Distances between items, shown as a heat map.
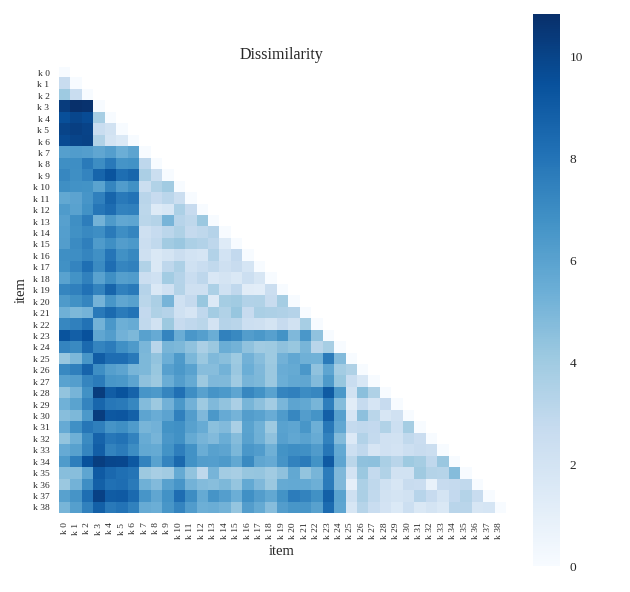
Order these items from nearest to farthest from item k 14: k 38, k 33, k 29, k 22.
k 22, k 29, k 38, k 33
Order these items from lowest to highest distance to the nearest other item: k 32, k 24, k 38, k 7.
k 32, k 38, k 7, k 24
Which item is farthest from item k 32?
k 3
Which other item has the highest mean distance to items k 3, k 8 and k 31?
k 2
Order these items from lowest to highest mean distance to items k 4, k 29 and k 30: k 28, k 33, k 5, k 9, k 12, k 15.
k 33, k 28, k 15, k 12, k 5, k 9
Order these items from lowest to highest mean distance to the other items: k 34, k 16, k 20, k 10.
k 16, k 20, k 10, k 34
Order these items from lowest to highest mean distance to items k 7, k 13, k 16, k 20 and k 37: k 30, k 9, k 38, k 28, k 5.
k 9, k 38, k 30, k 28, k 5
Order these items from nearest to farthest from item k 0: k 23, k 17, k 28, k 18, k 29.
k 28, k 29, k 18, k 17, k 23
